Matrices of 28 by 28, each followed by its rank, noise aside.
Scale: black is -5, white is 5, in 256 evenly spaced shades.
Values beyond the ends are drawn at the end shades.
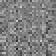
six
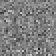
eight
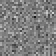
eight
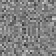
eight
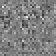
five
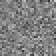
seven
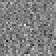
eight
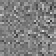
six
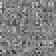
seven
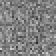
seven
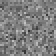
seven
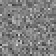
seven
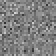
six
